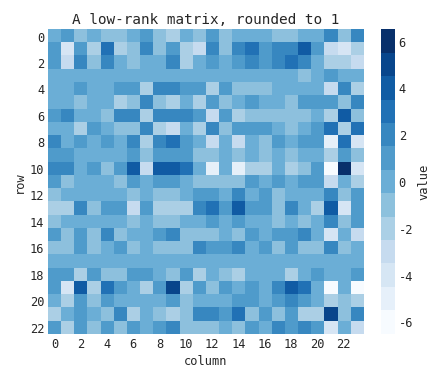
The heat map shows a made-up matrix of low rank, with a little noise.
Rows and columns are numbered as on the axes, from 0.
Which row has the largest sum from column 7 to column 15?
13
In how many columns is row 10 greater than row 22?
10
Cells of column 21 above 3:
2
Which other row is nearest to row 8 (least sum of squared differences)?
4
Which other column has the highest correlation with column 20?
0
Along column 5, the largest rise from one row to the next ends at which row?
6
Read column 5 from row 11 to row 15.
-1 0 1 0 -1
